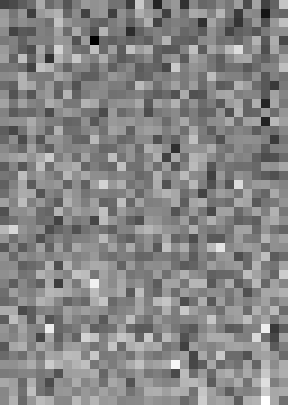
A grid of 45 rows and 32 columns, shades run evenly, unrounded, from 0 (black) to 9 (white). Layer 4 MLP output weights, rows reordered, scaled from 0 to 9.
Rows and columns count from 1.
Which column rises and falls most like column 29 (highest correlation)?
26
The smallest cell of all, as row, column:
5, 11
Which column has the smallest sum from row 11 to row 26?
30
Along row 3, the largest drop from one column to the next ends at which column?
18
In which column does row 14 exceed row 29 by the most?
31
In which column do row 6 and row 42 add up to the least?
20
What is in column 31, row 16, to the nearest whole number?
2
